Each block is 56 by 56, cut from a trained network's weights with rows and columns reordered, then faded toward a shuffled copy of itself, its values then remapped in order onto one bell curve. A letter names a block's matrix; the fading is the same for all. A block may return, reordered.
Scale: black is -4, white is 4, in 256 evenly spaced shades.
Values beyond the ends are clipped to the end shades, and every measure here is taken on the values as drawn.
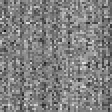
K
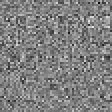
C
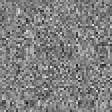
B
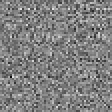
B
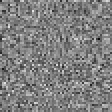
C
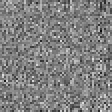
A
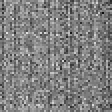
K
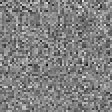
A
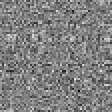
C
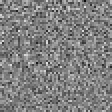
A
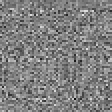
C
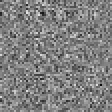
A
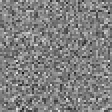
A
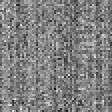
K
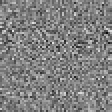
C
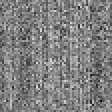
K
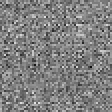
B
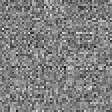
B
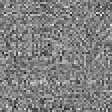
C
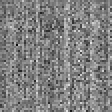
K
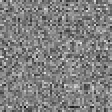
C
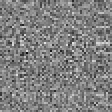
B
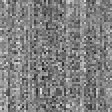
K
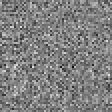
A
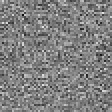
B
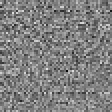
C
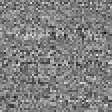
C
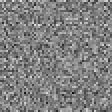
B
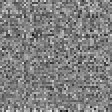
B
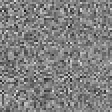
B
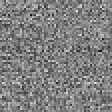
B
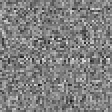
C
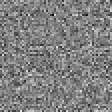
C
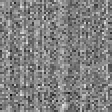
K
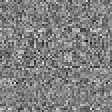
C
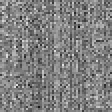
K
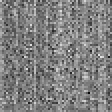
K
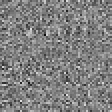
A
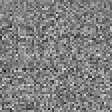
C
